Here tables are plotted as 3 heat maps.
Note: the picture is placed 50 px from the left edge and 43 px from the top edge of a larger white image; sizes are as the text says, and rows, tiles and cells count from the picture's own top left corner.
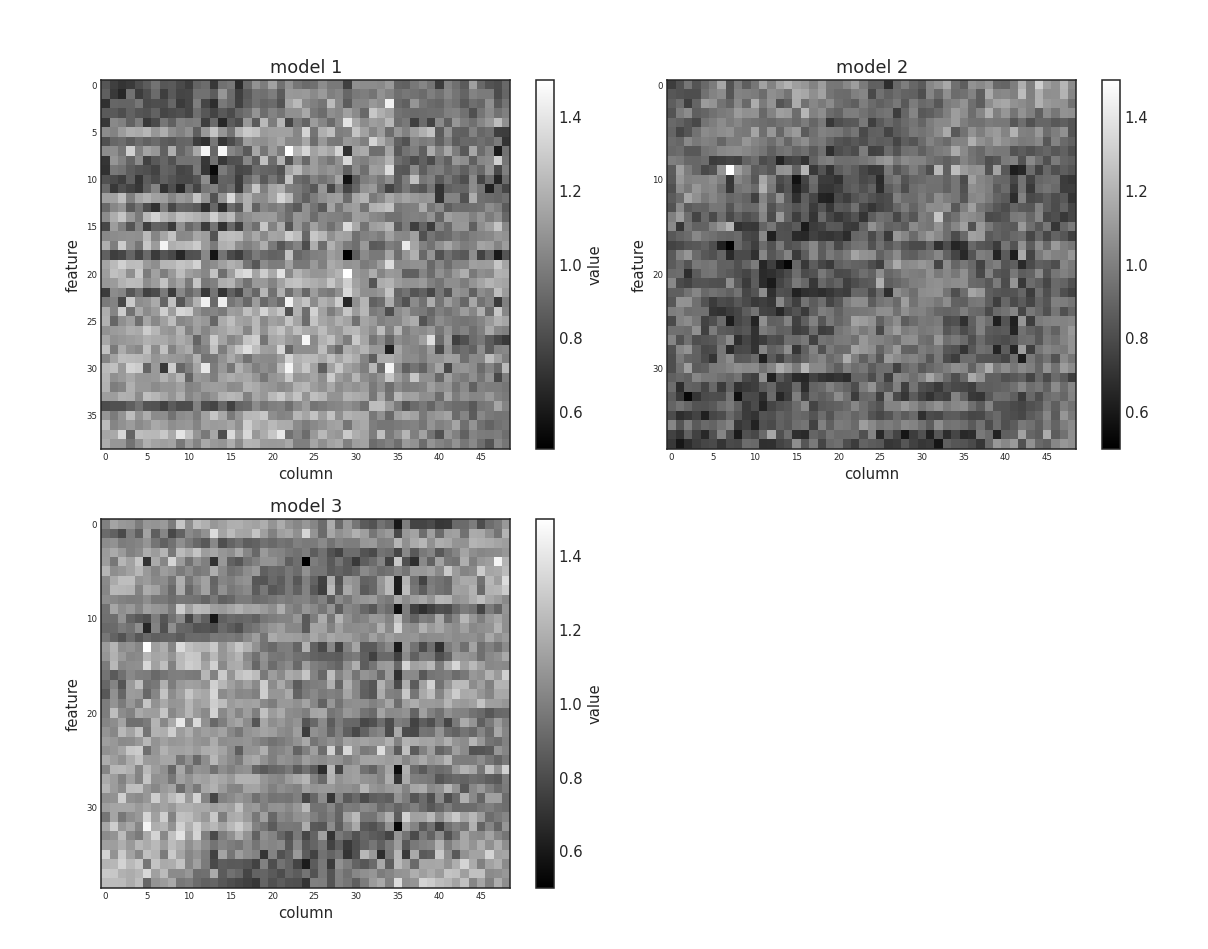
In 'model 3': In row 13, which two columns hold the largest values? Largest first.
5, 9
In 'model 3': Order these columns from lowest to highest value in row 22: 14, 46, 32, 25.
46, 32, 25, 14
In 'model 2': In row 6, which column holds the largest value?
36
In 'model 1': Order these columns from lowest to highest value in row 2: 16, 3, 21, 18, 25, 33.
16, 21, 3, 18, 25, 33
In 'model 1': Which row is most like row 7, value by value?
23
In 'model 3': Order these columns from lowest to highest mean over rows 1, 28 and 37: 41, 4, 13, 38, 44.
38, 4, 44, 41, 13
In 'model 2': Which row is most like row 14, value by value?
13
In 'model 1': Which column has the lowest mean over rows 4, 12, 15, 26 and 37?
14
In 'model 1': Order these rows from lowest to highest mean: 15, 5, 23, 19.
15, 23, 5, 19
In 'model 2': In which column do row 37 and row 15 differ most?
35
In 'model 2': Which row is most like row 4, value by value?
7
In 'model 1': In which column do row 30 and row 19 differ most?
7
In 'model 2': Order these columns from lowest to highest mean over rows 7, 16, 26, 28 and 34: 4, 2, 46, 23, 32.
4, 46, 2, 23, 32
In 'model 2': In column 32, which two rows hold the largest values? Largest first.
14, 9
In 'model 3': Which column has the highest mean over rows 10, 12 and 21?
43
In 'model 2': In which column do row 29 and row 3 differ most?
42
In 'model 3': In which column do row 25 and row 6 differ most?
35
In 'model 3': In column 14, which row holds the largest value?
16
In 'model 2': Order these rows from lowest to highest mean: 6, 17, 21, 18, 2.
17, 21, 18, 6, 2
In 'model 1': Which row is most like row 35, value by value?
32
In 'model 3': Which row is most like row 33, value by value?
29
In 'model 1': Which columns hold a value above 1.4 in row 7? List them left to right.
12, 14, 22
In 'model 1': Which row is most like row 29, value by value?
21
